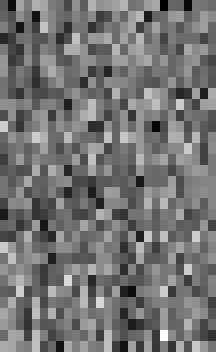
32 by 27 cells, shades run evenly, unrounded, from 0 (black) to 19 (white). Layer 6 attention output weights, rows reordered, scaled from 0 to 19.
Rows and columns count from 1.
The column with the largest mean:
25
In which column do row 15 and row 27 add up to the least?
17
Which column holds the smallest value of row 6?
2
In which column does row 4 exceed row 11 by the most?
14
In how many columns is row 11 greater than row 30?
17
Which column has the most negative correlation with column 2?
15
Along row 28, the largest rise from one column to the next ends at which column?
13
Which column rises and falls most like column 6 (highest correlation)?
16
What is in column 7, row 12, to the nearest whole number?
8
